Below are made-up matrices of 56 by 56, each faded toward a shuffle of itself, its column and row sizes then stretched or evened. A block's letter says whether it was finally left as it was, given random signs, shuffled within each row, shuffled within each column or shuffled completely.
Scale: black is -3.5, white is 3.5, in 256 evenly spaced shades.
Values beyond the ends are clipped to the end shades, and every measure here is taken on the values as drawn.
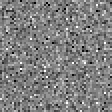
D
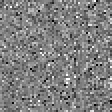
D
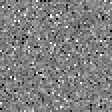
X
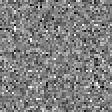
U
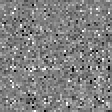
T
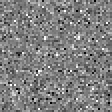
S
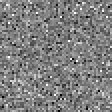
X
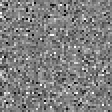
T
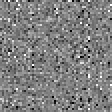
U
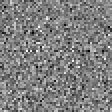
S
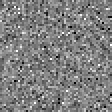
X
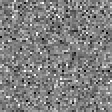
S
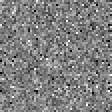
D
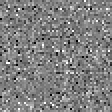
T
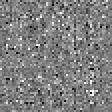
U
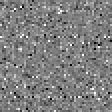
S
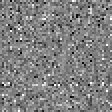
T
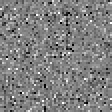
S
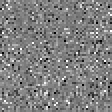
U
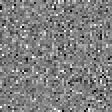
U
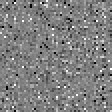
D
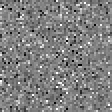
D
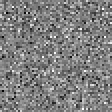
S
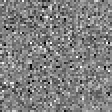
T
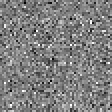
U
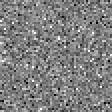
X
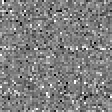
S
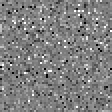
X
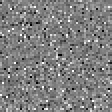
S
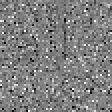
T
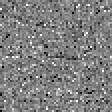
S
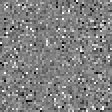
T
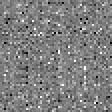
U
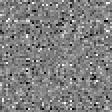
U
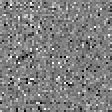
T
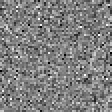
D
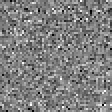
S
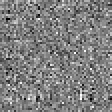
U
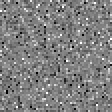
X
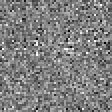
T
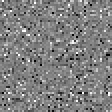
U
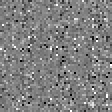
T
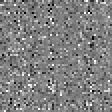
T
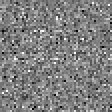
T
